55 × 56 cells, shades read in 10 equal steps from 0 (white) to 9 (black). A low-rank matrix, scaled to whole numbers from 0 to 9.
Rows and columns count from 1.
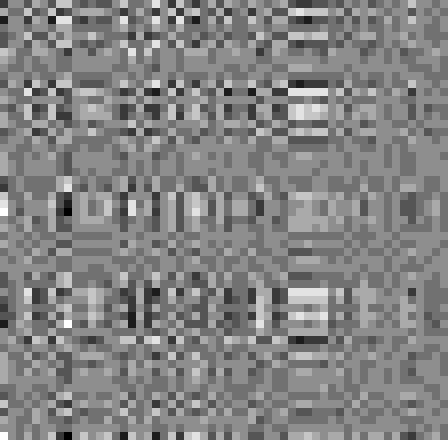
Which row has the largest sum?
3
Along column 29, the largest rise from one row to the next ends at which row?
12
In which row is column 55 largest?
41
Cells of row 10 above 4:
33
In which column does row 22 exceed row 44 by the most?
9
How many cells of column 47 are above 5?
6
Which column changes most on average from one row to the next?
20
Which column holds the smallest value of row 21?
1
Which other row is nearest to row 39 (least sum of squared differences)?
24
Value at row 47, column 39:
3
